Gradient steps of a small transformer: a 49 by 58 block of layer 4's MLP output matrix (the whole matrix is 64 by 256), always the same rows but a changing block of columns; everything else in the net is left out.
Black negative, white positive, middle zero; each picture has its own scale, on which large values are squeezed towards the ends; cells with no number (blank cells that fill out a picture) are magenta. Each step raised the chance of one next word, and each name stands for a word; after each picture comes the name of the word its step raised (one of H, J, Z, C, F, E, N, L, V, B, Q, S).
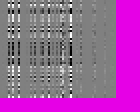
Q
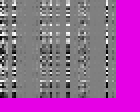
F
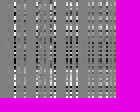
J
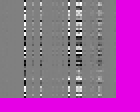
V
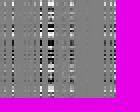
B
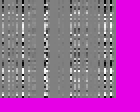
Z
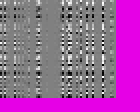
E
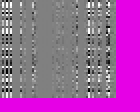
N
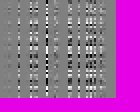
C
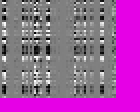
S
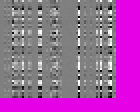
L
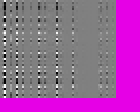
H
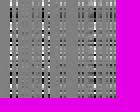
E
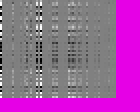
J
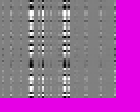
V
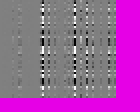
C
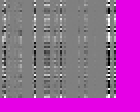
Q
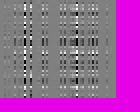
C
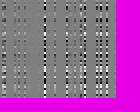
H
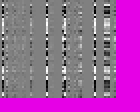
Z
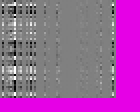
Z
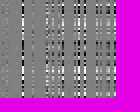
Z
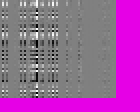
B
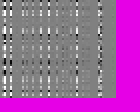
N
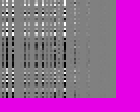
F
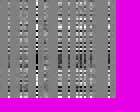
J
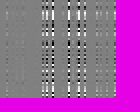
B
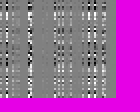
Q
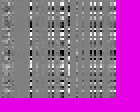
B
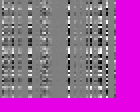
C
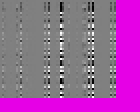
H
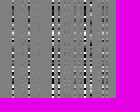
H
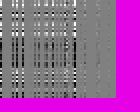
F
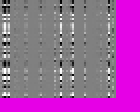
Z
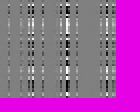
Z
